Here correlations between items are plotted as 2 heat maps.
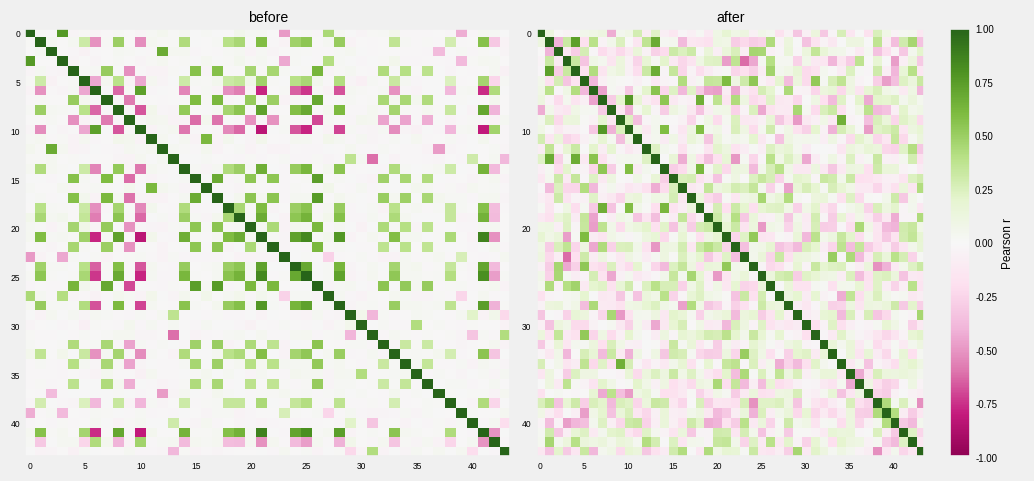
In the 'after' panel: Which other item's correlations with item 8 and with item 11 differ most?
0
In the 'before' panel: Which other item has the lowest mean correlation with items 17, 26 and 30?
9
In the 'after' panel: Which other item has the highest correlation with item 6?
13
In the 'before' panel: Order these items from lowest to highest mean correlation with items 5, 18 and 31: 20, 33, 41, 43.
20, 43, 33, 41
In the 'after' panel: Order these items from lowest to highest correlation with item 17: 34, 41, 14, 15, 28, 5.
41, 34, 5, 14, 15, 28
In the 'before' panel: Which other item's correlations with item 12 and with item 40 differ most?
2
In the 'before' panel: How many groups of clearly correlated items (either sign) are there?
7
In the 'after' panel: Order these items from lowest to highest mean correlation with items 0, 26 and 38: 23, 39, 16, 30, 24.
24, 16, 30, 23, 39
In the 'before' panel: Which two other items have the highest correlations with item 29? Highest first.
13, 40
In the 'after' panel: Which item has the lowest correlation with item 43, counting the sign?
38
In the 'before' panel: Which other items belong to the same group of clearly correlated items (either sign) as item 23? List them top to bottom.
0, 3, 27, 39
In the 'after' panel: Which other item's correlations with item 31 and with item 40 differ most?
5
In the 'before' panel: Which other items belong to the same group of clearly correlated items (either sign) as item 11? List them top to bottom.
16
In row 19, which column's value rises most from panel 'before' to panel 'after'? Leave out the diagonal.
10
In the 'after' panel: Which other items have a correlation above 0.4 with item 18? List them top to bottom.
7, 10, 14
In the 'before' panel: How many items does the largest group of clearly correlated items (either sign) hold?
16
